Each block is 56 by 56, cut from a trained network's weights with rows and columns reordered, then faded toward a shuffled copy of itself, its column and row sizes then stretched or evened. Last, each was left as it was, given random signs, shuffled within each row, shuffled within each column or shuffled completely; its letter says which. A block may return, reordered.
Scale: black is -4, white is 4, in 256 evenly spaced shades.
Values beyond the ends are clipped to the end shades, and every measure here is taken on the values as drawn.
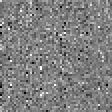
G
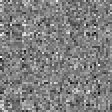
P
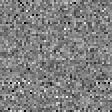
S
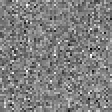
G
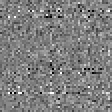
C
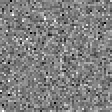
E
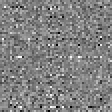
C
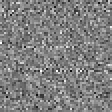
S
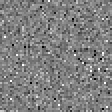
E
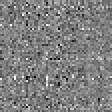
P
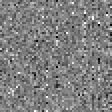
G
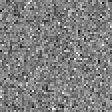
E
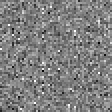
G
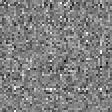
C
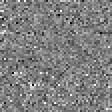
S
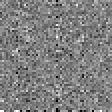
P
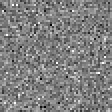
E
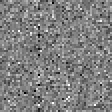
G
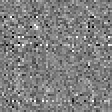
P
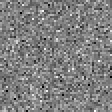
E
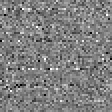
S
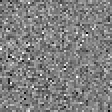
G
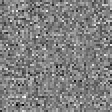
C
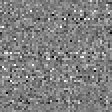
S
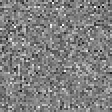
S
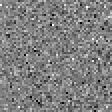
E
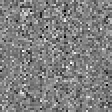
G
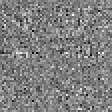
C
